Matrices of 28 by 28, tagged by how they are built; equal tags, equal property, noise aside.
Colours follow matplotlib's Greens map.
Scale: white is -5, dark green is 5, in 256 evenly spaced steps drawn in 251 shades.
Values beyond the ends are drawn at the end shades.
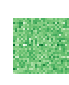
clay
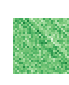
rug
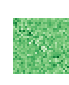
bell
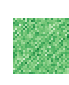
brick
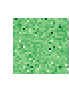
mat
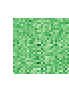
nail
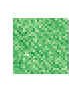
rug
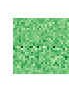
clay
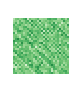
rug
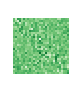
bell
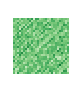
brick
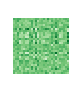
nail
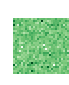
mat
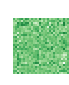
nail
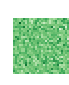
clay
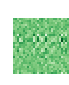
nail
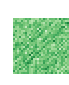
brick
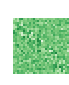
bell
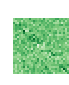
bell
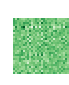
nail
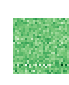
clay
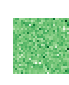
mat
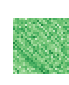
rug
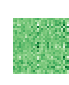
nail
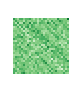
rug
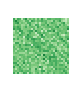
rug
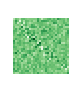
bell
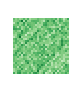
brick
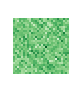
rug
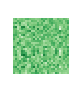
nail
